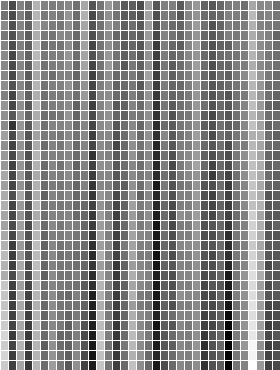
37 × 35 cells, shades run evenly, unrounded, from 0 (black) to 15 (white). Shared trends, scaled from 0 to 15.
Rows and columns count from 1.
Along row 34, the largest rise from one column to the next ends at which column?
13
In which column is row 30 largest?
32
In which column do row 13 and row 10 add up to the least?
20
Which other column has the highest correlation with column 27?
22
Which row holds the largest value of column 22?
1
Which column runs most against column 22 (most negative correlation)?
33
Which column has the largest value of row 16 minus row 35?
29
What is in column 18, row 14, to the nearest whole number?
6
